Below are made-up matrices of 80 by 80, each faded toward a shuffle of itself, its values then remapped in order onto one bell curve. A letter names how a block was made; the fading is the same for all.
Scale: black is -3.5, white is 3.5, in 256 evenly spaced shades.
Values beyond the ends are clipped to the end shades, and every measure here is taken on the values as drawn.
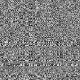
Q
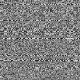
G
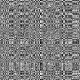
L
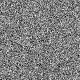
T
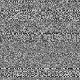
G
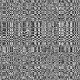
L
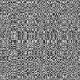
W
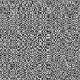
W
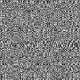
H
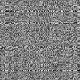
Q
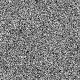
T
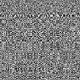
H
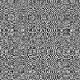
W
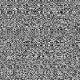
Q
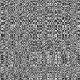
W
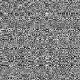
Q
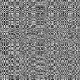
L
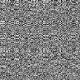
Q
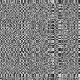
L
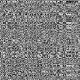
H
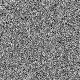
T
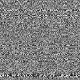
G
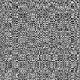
W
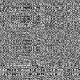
H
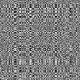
L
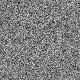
T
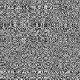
H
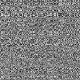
Q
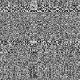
Q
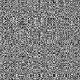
H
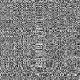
H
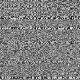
G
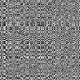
L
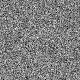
T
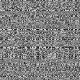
G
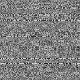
G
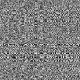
Q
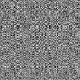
W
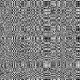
L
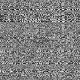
G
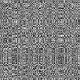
W
